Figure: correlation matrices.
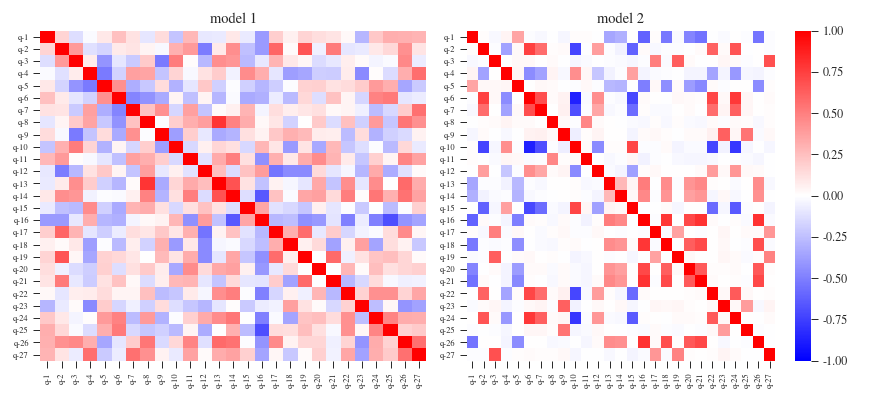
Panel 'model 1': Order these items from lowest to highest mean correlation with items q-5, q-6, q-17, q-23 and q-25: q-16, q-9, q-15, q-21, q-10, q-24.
q-16, q-15, q-10, q-9, q-21, q-24
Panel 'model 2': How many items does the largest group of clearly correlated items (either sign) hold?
9
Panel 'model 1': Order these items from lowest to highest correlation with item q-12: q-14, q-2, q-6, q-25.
q-2, q-25, q-14, q-6
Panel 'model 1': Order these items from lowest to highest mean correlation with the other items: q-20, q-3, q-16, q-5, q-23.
q-16, q-23, q-5, q-3, q-20
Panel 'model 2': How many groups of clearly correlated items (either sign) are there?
5
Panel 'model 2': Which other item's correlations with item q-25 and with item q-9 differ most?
q-23
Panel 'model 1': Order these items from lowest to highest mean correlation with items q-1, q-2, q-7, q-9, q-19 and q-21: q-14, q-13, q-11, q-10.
q-13, q-10, q-14, q-11
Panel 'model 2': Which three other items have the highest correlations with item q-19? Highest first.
q-3, q-27, q-17
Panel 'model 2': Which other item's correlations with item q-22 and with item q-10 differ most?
q-6
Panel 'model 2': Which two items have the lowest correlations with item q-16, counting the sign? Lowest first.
q-1, q-5
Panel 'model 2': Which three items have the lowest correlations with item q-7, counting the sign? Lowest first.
q-10, q-15, q-4
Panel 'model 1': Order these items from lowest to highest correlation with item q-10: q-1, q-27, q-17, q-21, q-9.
q-9, q-1, q-27, q-17, q-21
